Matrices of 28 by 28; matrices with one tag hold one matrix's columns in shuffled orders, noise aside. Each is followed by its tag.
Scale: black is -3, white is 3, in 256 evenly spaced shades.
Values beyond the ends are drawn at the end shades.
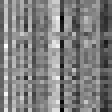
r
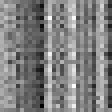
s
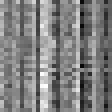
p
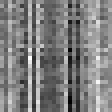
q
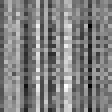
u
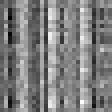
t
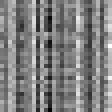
r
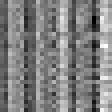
r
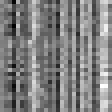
p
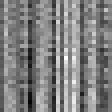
q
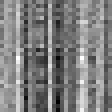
q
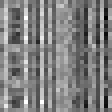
t
